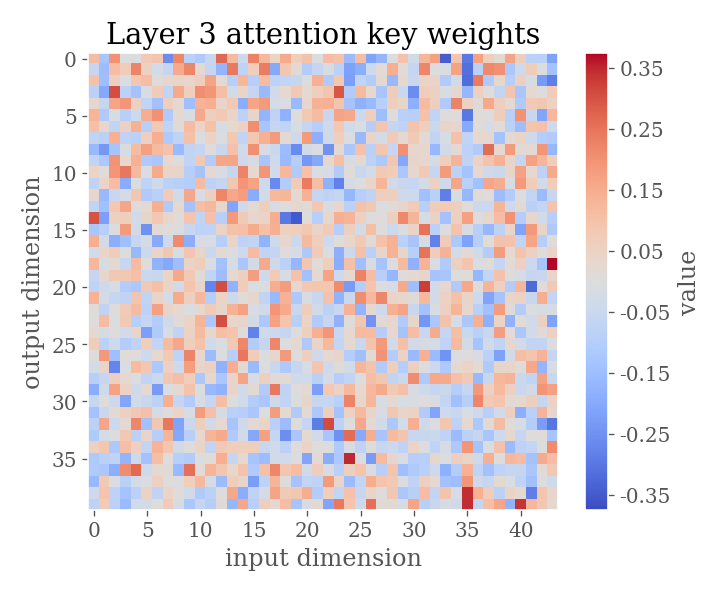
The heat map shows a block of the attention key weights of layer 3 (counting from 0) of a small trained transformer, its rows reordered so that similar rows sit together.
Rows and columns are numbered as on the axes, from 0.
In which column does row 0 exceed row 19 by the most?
12
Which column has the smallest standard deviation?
28
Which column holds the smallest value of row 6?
35
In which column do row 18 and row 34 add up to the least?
23
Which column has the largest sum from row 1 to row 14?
2
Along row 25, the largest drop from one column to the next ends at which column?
15
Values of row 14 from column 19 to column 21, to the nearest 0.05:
-0.35 0 -0.1
